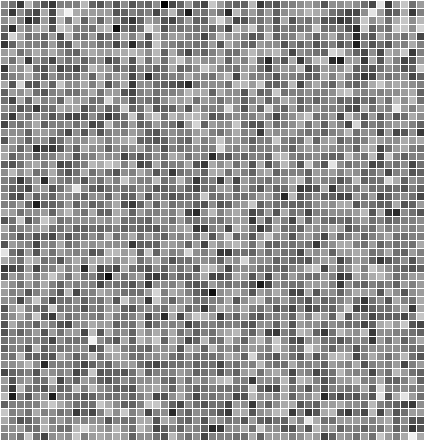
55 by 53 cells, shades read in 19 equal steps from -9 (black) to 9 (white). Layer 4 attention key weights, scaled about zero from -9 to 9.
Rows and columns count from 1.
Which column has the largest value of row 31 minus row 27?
25
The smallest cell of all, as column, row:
21, 1
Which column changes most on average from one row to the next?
43
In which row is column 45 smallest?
6
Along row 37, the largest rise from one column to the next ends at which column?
28
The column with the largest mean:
12
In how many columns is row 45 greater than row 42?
22
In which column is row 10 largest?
29
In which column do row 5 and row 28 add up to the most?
3
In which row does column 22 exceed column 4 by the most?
8
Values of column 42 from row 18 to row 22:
3 1 -2 7 2
